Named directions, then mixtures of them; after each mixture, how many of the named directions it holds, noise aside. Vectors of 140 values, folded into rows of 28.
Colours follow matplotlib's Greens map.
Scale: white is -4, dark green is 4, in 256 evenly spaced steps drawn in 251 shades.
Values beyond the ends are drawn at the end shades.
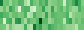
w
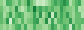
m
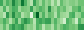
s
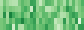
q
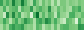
one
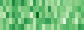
one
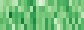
two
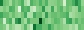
one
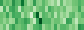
two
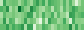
two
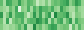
two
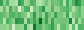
three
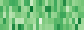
two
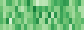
one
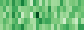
one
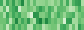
three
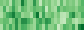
two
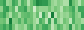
one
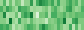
two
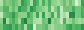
four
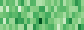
four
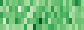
two
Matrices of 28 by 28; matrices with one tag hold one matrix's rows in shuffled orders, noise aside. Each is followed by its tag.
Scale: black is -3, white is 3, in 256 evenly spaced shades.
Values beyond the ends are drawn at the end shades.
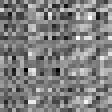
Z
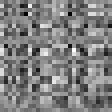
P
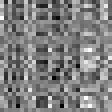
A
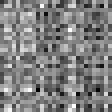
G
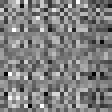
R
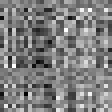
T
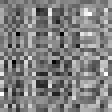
A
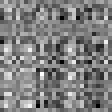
G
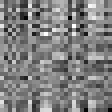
P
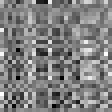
A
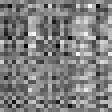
Z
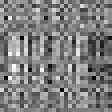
R
